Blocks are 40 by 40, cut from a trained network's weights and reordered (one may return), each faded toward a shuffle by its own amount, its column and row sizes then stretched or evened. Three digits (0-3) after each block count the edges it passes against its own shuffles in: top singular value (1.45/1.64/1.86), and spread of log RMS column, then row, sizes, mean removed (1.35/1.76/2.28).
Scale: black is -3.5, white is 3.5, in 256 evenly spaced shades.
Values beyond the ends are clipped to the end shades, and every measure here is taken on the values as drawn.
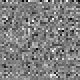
1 2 3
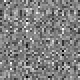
3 2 1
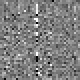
3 2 0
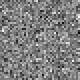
0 1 0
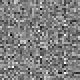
2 1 1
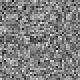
3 0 0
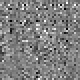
0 2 2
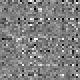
3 2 3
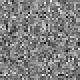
2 1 1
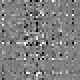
2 3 3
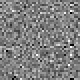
3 0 1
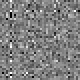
3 2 2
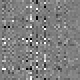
3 3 1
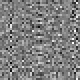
3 3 0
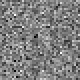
1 0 0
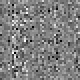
0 3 0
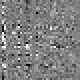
0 3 2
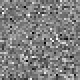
1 1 1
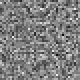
2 1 0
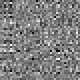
3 1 2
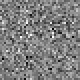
1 1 1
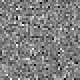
0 0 1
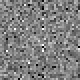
1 1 0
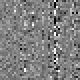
2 3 0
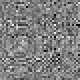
3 1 2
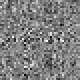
2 1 2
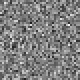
1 0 0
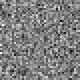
0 0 0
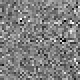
1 1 1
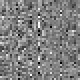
3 3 0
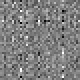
2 2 1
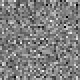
2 2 1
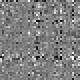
2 3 3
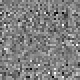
0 1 2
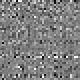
3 2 3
